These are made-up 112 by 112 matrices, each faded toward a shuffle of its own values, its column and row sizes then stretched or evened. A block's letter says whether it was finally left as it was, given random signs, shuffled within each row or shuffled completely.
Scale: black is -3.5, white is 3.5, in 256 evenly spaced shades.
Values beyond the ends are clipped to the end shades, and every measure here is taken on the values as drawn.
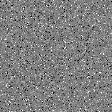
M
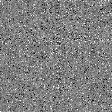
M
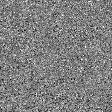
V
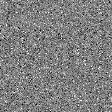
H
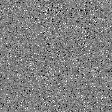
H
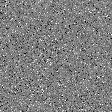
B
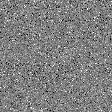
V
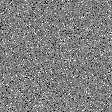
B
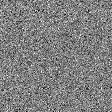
V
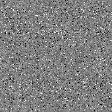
H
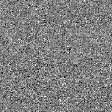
M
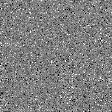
H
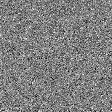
V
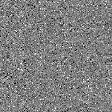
M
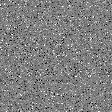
V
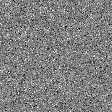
B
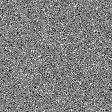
B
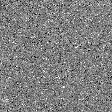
V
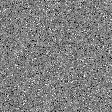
B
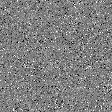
V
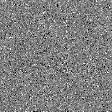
H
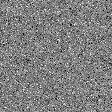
B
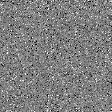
H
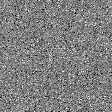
V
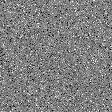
B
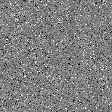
B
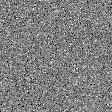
B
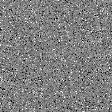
H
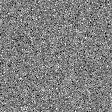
B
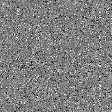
M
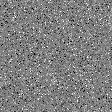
B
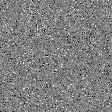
B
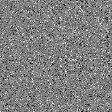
M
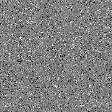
M
